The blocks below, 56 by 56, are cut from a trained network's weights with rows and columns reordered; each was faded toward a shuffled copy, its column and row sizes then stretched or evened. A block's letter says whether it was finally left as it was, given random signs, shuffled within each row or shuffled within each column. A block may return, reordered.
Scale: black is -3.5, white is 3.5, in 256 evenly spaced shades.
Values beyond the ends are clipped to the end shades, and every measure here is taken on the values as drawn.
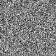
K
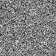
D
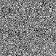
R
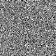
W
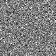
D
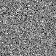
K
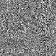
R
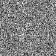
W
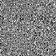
R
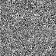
K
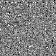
W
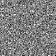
R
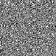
R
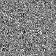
W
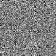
R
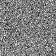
D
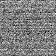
R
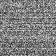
K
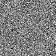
D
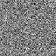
R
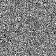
D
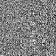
R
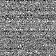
R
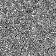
D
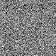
W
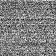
K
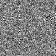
R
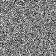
K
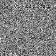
W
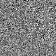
W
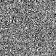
W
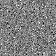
D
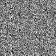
D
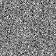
W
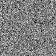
D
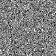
D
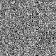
R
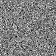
K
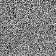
W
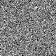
D
